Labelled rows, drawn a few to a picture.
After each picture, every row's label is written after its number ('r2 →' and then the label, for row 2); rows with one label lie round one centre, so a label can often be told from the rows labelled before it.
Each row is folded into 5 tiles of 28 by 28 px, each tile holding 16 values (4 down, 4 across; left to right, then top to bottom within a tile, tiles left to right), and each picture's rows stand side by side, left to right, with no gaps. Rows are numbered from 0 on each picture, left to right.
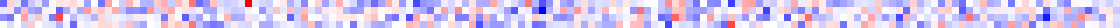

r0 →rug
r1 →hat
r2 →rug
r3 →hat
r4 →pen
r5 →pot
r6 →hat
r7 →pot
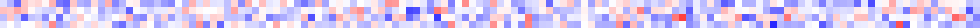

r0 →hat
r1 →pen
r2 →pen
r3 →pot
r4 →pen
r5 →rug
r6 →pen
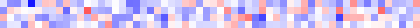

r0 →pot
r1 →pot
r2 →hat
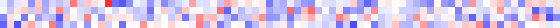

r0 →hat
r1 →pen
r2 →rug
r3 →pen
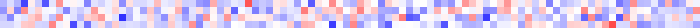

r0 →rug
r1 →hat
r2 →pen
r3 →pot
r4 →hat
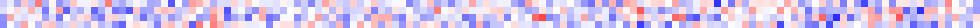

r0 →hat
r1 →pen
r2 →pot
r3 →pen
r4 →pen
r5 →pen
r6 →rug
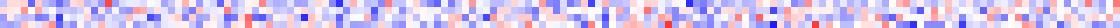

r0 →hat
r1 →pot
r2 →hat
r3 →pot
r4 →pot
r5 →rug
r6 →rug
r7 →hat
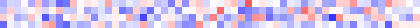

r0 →hat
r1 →pen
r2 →rug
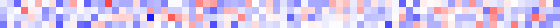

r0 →hat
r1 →rug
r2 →pen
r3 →pen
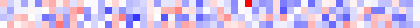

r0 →pen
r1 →hat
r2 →pot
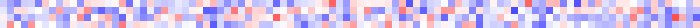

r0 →pot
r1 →rug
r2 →pot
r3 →hat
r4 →pen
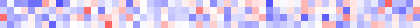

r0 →pot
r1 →pen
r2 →hat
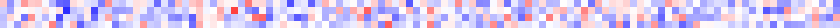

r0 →hat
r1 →pen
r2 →pot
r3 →hat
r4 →pen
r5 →rug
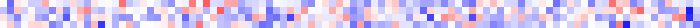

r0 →pot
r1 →pen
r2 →rug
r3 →rug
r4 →pen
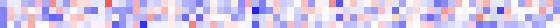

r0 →hat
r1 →hat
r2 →hat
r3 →rug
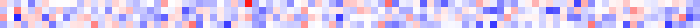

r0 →pot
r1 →hat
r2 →hat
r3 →rug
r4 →pen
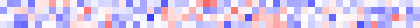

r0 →pot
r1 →rug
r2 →pen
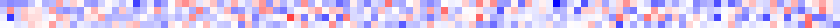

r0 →rug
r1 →pot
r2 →hat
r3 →rug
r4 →rug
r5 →pot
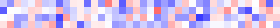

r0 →hat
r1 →pot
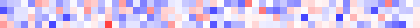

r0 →pot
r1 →rug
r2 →hat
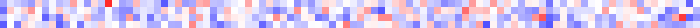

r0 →hat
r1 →rug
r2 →pot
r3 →pen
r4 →pen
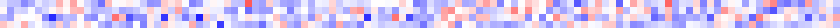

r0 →pen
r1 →hat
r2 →pen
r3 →rug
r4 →hat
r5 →rug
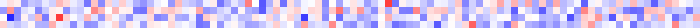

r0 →rug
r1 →hat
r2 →hat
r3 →hat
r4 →rug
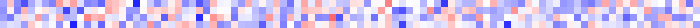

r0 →rug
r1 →hat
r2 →hat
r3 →rug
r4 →pot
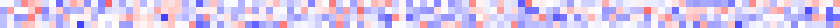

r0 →hat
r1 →hat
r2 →pen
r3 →pen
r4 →pot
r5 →pen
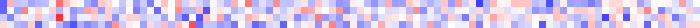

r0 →rug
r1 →hat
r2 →hat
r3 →hat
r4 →pot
